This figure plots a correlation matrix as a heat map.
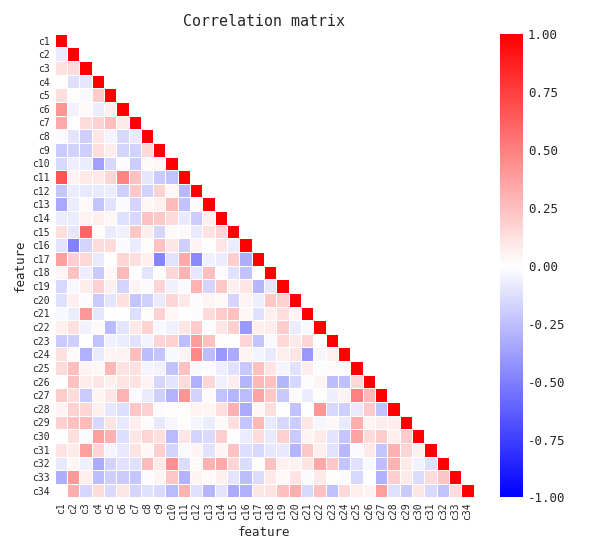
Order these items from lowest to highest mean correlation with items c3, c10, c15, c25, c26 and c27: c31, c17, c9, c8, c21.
c9, c8, c31, c21, c17
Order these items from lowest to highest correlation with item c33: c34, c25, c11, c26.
c11, c25, c26, c34
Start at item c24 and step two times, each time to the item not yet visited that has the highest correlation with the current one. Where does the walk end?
c23
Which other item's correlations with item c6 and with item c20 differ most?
c1
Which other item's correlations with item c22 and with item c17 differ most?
c12
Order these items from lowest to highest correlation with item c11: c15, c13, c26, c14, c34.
c13, c14, c15, c26, c34
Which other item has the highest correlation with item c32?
c10
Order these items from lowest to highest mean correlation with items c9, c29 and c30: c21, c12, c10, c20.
c20, c10, c12, c21
